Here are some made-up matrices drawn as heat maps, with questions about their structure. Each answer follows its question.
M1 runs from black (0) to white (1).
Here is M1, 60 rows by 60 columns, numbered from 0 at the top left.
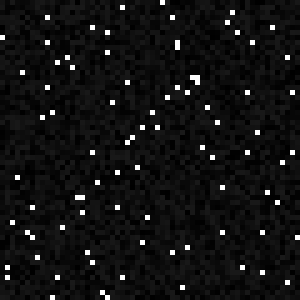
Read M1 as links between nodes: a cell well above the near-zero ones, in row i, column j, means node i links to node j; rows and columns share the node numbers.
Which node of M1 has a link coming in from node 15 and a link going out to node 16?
node 39
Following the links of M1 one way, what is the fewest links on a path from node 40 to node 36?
4
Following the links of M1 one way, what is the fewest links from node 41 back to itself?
3
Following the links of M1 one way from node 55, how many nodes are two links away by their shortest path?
3
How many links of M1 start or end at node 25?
4
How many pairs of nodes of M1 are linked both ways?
4
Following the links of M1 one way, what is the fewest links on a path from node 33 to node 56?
7
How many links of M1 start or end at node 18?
6
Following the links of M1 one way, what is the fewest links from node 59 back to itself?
5
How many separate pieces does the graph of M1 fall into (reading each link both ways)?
2
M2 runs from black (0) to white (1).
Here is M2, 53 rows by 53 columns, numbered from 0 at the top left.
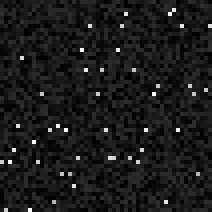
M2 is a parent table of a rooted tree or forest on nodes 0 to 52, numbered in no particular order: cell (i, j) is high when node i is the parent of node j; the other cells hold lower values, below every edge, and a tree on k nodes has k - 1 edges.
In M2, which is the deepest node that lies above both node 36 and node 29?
32
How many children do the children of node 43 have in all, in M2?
3
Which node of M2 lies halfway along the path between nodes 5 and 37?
31
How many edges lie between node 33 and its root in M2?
4
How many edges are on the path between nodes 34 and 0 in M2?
2
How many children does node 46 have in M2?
1
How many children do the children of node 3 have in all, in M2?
2
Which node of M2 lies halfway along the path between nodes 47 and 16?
39
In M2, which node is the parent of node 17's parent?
2
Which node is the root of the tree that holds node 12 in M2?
40
